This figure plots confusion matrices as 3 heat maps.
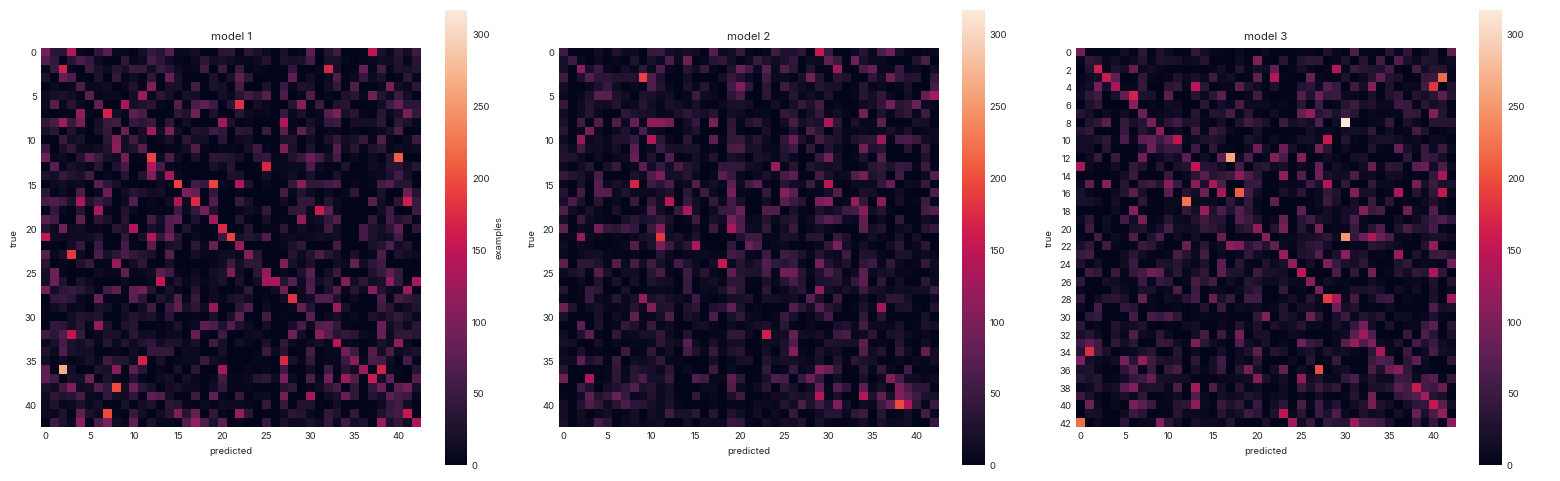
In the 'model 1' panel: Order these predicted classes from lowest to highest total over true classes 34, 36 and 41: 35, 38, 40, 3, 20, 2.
3, 40, 35, 20, 38, 2
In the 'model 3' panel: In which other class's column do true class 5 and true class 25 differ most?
6
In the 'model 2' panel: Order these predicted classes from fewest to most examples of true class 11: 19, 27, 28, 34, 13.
27, 13, 28, 19, 34
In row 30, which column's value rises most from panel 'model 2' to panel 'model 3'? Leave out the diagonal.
21
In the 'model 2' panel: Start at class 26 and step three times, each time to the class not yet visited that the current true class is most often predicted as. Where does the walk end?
12
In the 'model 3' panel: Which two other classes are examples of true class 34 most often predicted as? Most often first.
1, 20
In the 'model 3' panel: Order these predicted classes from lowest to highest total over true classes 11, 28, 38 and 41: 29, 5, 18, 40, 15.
18, 5, 40, 15, 29
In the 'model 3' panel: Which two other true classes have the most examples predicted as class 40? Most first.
4, 25
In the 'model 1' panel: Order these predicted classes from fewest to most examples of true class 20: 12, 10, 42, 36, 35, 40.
35, 12, 42, 36, 40, 10
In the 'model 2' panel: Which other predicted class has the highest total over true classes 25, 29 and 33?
26
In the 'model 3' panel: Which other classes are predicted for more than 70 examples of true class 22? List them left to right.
12, 17, 18, 40
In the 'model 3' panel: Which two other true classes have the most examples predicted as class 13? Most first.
4, 38
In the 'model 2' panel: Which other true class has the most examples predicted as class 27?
40
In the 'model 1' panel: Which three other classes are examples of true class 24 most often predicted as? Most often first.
8, 27, 35
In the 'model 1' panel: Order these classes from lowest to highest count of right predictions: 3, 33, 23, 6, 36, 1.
1, 3, 6, 23, 36, 33
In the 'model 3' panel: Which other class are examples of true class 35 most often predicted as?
7
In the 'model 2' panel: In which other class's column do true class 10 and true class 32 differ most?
23
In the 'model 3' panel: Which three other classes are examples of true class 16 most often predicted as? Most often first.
18, 41, 36
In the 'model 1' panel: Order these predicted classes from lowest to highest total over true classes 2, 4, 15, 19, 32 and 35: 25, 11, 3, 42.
25, 42, 3, 11
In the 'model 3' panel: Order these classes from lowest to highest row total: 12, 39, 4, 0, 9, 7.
0, 9, 39, 7, 12, 4
